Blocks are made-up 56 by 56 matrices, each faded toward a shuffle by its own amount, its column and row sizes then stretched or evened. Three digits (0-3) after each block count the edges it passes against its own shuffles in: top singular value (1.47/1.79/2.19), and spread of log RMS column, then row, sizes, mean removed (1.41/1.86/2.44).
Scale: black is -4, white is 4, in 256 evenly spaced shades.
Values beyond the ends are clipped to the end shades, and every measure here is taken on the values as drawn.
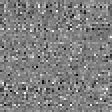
2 0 2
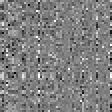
3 3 0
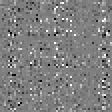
2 3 2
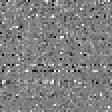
1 0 2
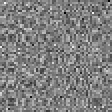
3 0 0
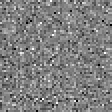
1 0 1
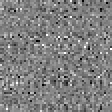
2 0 2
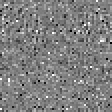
1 0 1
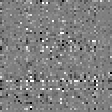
2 2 2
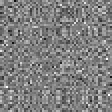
3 1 0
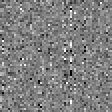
0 2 0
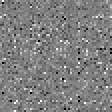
0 2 2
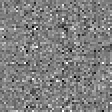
0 2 2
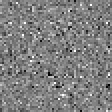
1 1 1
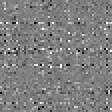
2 2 3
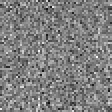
1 1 0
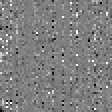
0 3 0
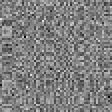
3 1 0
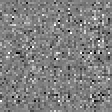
0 2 2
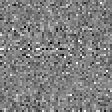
2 0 2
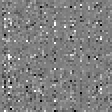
0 3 1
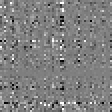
1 3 3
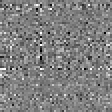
2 1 3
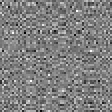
3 0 2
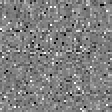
2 0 0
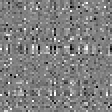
3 2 2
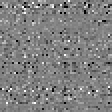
1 1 3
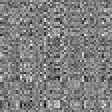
3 3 2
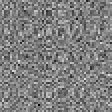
3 1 0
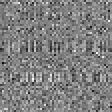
3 1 2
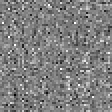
2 1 1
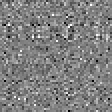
2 1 2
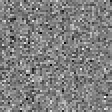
0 2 0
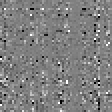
0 3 2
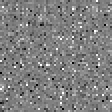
1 0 1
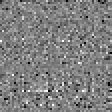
1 0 2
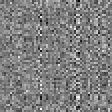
3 3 0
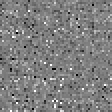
0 1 1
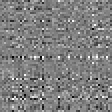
3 2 3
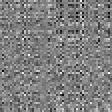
3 3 2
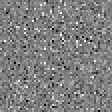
2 2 0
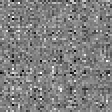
2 2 2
